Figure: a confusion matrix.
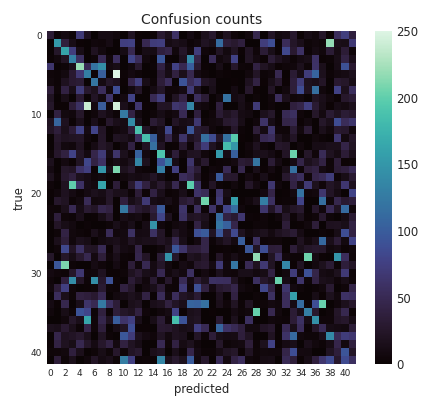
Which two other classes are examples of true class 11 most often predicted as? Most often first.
1, 39
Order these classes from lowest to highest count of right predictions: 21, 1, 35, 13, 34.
34, 35, 1, 13, 21
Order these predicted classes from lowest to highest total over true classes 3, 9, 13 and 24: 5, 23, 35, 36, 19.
35, 36, 23, 5, 19
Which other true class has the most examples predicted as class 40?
22
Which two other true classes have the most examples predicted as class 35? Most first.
28, 30
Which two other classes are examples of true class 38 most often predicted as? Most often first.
33, 10
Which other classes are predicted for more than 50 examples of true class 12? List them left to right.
4, 6, 16, 19, 30
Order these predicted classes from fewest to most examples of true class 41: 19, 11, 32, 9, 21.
9, 21, 32, 11, 19
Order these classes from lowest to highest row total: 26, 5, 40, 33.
40, 26, 33, 5
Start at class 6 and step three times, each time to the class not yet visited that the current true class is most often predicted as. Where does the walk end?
15
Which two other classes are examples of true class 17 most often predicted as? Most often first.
9, 7
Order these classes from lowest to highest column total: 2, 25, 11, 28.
28, 2, 11, 25
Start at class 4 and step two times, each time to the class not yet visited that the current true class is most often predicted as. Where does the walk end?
36
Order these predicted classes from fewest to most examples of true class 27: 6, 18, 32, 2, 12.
32, 6, 12, 18, 2
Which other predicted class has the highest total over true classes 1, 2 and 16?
38
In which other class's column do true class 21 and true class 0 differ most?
25
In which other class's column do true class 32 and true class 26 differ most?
37
